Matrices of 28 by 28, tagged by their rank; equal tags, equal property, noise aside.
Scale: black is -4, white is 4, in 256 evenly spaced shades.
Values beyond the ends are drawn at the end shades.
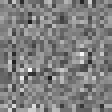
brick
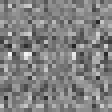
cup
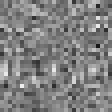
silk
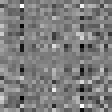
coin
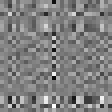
coin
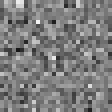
silk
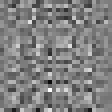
cup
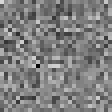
silk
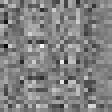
brick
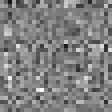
brick
